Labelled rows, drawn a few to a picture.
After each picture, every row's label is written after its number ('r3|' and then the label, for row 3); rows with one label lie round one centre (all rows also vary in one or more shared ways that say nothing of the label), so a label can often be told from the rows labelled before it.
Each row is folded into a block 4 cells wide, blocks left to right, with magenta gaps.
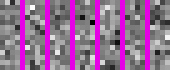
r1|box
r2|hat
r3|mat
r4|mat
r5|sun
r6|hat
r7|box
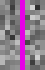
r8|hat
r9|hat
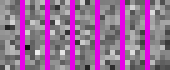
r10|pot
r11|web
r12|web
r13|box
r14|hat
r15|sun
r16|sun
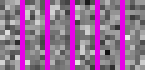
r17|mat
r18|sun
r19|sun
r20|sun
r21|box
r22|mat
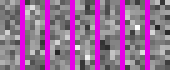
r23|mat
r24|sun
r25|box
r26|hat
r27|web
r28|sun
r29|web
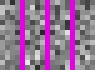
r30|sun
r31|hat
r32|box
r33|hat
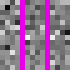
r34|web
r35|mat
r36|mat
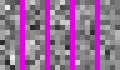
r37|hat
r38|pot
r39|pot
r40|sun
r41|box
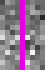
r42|mat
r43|mat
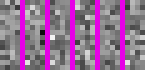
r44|web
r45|sun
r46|mat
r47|hat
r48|pot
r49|mat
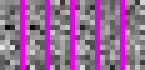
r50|pot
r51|pot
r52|web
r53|pot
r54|hat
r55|web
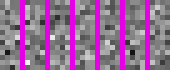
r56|box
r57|sun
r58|mat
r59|hat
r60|pot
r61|box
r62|sun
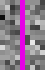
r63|hat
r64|pot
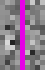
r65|pot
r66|box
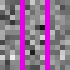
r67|hat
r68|box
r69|hat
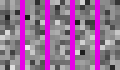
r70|mat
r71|hat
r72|web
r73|box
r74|box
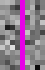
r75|pot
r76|hat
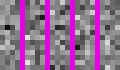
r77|pot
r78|mat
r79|pot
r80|web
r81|pot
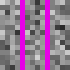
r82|web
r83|hat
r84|pot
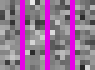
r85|hat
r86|box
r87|web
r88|sun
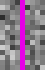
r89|hat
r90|box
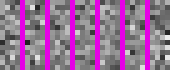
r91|hat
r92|hat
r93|pot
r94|web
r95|sun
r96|box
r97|mat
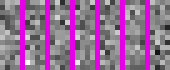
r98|mat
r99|mat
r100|box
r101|mat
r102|box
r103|sun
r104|box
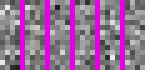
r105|sun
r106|sun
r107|web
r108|sun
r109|web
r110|box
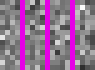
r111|mat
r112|web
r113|box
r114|sun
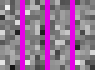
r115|hat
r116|sun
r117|box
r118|sun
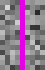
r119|hat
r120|pot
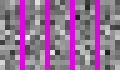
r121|mat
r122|mat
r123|box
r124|hat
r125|box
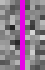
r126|pot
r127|mat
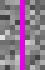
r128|mat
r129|pot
